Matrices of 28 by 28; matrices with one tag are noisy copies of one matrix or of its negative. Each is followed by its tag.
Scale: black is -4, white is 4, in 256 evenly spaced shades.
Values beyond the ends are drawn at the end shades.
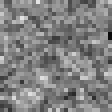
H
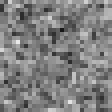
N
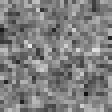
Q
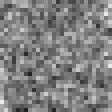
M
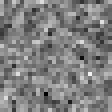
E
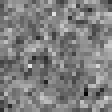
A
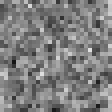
M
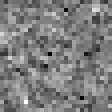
Q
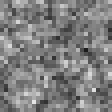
H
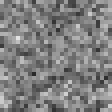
M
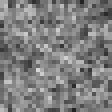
N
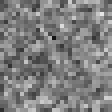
A
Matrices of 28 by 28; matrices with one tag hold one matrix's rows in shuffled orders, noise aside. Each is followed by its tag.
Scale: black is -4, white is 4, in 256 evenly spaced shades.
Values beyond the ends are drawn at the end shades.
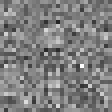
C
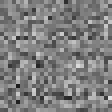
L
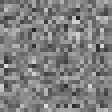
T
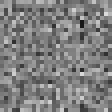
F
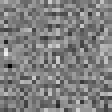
C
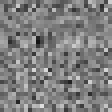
L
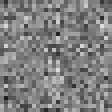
C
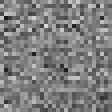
T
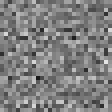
L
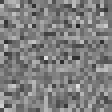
T
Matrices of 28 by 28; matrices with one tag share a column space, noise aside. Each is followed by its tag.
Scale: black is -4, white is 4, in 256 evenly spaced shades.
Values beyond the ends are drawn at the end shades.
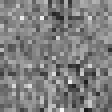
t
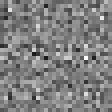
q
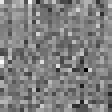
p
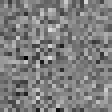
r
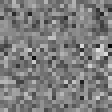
q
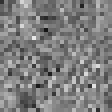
t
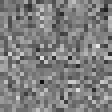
q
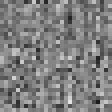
p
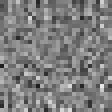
t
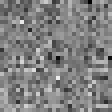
p
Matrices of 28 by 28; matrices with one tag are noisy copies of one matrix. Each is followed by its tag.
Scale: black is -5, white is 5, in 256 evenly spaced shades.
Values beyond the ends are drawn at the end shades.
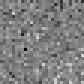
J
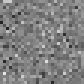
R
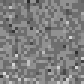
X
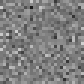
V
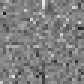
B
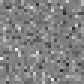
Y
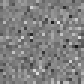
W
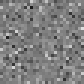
V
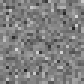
Y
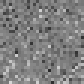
X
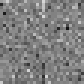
B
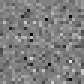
W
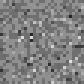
W
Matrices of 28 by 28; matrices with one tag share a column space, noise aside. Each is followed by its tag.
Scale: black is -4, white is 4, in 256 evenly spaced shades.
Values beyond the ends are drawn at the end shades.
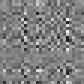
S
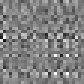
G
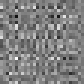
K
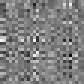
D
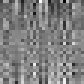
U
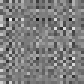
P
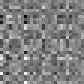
K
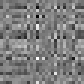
K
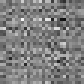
P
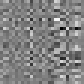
P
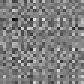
P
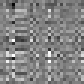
D
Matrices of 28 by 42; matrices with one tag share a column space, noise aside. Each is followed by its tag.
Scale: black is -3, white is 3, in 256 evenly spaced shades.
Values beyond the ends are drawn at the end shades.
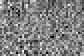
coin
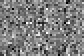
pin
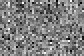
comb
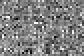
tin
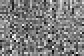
coin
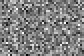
pin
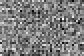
pin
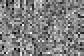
coin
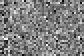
comb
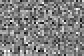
pin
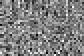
coin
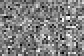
tin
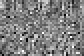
coin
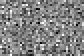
pin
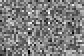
pin
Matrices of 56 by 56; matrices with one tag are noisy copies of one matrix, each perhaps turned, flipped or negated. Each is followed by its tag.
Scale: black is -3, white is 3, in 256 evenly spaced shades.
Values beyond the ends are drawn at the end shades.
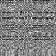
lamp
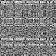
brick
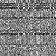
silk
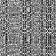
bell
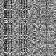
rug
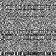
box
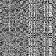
rug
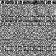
box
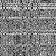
silk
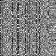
lamp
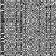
box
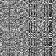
rug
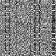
box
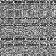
brick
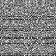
lamp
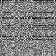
lamp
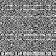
box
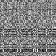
rug
